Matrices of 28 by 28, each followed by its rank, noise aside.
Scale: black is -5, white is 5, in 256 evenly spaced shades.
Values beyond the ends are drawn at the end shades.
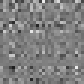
three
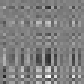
one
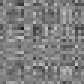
three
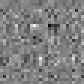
four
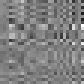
two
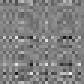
two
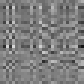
two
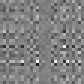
two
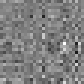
three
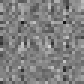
four
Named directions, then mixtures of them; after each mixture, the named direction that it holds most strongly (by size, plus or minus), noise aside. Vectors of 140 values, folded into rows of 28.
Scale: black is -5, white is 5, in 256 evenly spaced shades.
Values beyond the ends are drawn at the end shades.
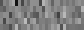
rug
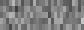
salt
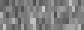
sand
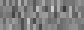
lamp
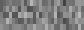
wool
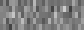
lamp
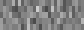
lamp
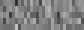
rug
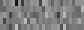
rug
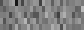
rug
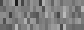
rug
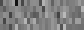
rug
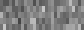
sand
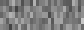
salt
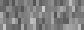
sand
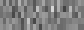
lamp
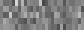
rug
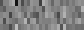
rug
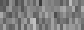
sand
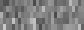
sand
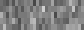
sand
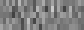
lamp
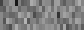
rug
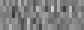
lamp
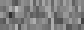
salt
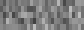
wool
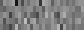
rug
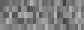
wool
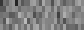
rug
